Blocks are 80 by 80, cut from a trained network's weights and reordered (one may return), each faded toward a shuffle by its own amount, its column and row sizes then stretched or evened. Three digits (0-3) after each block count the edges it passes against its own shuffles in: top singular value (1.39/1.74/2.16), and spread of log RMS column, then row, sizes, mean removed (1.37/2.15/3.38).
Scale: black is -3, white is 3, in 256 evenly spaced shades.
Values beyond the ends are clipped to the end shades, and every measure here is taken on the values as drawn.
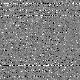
2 0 2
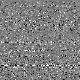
1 0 2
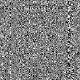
2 2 0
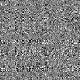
2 1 2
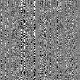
2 3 0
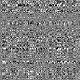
3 2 3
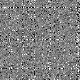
2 2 1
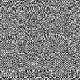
3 0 2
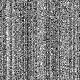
3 1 0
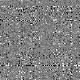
1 2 2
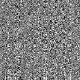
2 2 1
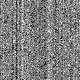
2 1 0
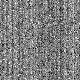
2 0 0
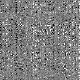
1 2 2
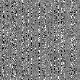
1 3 0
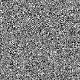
1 1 1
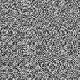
3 0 1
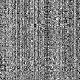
3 0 1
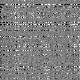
2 1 3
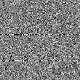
2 0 1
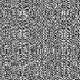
3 2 0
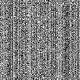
3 0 0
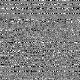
2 1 3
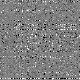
2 2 2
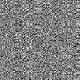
3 1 2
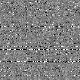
2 0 2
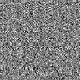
2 1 1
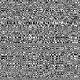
3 1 3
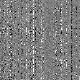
2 3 1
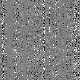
0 3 0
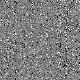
0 2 0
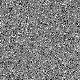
0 1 1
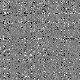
1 2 2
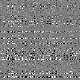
2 2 3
